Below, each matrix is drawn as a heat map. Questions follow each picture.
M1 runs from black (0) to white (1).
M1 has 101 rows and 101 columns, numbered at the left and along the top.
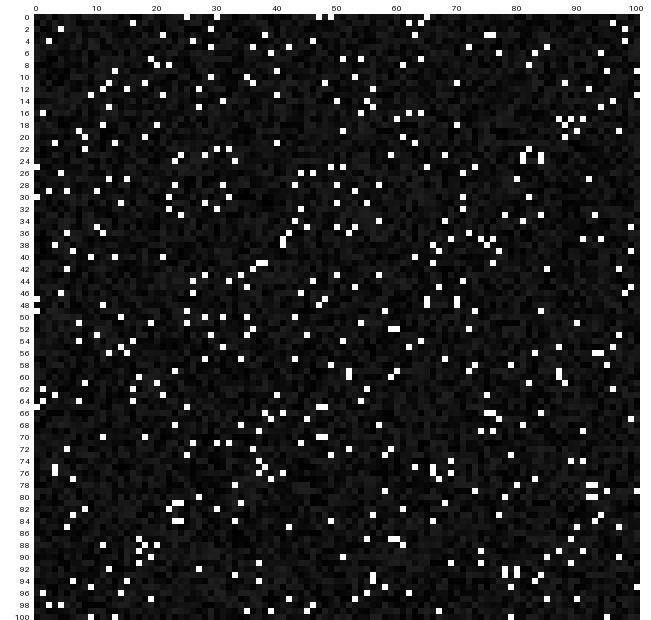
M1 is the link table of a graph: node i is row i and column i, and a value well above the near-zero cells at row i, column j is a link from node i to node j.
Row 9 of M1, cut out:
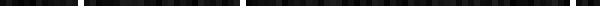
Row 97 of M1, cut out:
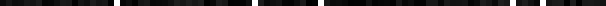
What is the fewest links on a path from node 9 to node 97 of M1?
7
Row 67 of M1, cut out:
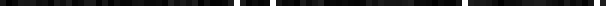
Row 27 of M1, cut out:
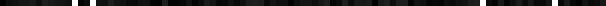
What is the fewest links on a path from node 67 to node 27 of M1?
5
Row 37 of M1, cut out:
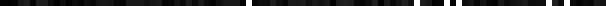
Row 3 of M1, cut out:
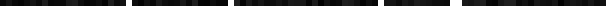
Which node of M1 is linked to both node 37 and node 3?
node 76
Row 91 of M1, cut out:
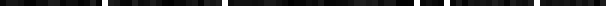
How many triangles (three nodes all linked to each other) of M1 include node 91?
5
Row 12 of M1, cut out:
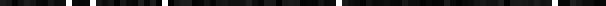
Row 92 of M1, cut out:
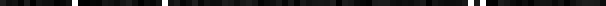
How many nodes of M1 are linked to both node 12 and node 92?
1
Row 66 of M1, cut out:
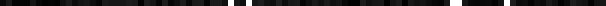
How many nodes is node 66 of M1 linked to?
5
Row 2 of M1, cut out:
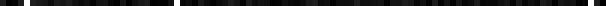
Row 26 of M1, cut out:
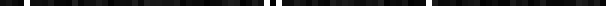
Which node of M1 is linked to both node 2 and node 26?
node 4
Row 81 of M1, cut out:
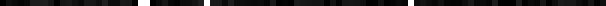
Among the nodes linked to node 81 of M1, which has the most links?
node 23
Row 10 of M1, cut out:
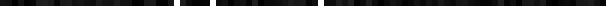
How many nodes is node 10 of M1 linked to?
3
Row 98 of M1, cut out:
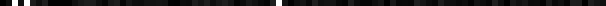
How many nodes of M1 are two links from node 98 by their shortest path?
3
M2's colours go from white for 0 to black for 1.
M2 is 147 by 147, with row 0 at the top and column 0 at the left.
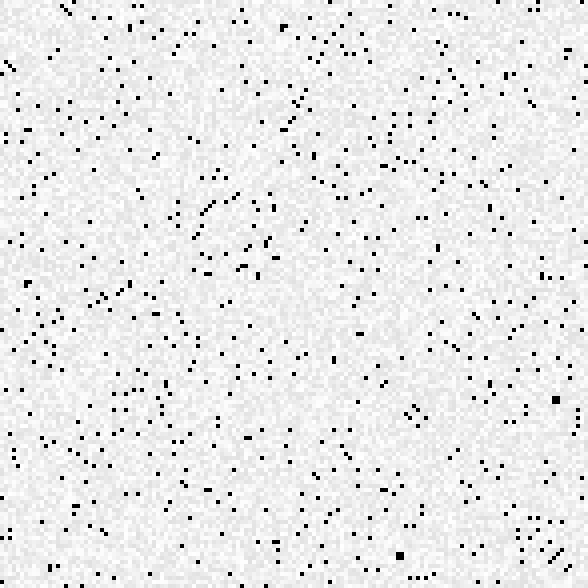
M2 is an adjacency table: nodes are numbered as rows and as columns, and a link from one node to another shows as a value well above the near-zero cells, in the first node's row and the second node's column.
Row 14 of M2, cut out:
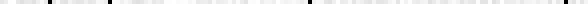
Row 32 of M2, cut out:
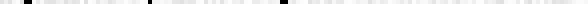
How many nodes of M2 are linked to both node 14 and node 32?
0
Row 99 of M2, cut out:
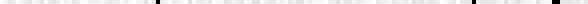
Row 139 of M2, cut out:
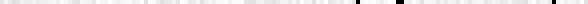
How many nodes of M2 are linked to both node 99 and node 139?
1
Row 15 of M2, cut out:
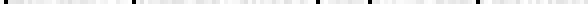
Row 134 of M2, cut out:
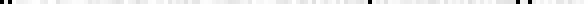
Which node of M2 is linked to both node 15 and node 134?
node 92
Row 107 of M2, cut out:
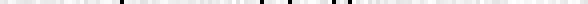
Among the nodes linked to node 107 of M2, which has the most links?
node 83
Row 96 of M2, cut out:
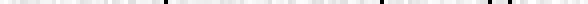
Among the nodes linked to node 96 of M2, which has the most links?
node 127
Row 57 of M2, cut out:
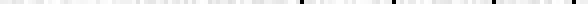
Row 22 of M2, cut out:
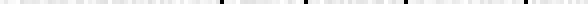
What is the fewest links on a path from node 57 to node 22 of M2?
7
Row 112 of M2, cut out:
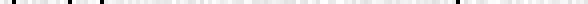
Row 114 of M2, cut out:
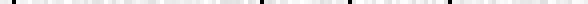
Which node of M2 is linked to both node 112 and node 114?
node 3
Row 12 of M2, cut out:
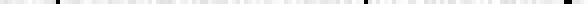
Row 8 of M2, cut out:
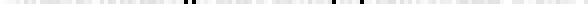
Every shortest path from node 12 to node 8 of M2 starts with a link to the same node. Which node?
node 91
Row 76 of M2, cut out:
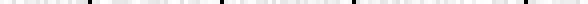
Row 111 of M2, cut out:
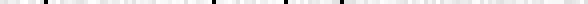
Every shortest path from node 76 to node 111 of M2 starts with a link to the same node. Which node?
node 131
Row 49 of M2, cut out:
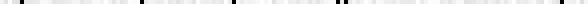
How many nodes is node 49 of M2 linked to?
6
